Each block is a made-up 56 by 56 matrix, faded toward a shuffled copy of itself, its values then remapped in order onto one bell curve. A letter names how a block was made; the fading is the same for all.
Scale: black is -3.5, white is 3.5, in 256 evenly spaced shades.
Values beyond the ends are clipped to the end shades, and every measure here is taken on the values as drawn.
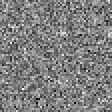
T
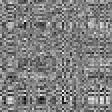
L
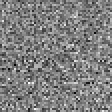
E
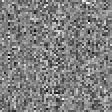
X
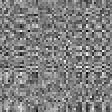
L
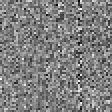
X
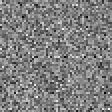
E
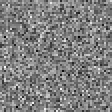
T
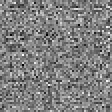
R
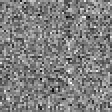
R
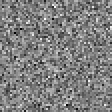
T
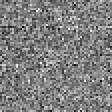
E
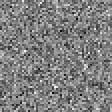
T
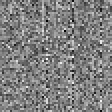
X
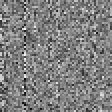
X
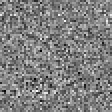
E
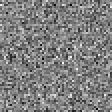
E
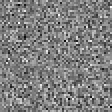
R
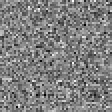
E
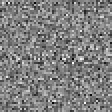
E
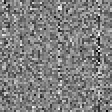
X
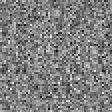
R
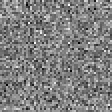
R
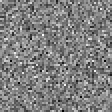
T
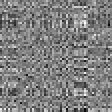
L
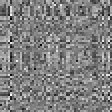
L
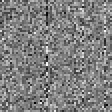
X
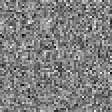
R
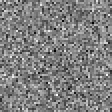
T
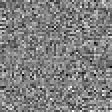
R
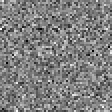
E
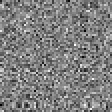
R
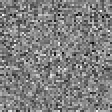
E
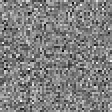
R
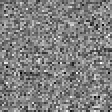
E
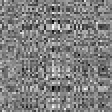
L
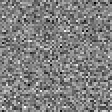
R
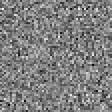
E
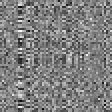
L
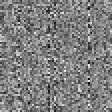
X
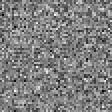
R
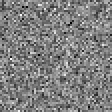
T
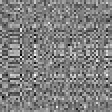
L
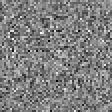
E
